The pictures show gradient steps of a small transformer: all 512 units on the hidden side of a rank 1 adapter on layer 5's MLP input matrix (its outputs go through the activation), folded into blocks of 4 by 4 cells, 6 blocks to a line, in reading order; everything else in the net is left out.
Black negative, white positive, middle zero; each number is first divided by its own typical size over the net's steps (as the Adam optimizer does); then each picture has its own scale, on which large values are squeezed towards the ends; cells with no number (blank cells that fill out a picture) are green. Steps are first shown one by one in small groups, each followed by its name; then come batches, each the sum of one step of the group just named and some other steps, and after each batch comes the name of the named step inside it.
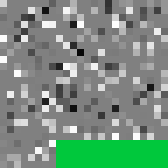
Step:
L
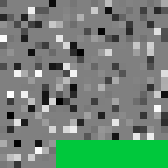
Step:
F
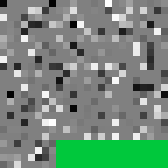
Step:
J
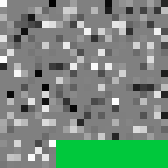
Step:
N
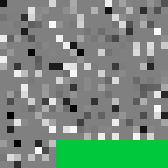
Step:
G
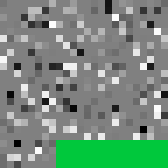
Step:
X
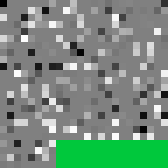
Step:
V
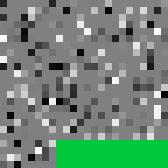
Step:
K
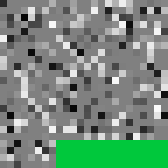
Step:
G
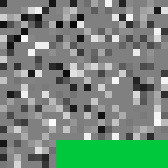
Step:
J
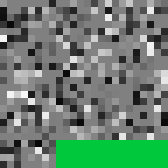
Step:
F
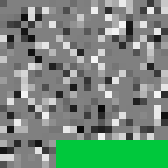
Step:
G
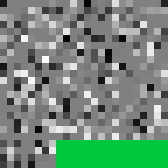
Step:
V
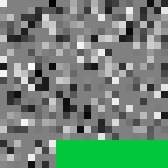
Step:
N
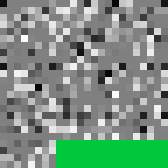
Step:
V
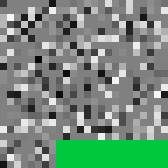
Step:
J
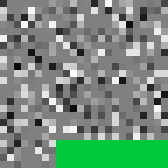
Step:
G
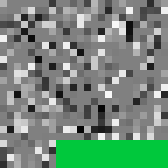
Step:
L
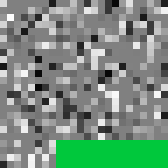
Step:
N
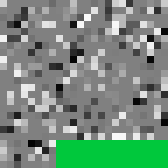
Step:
L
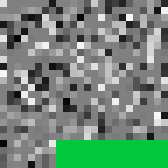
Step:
N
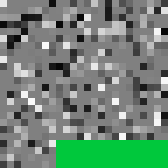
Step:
N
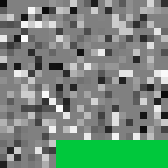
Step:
V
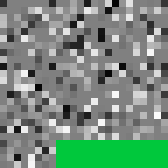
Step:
J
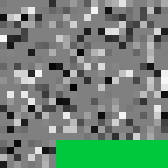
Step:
F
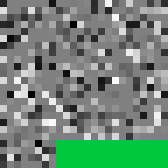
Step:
J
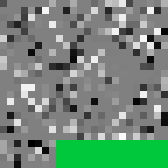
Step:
G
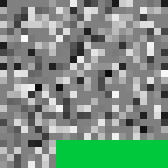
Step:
V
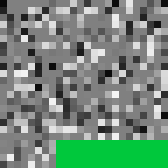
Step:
V
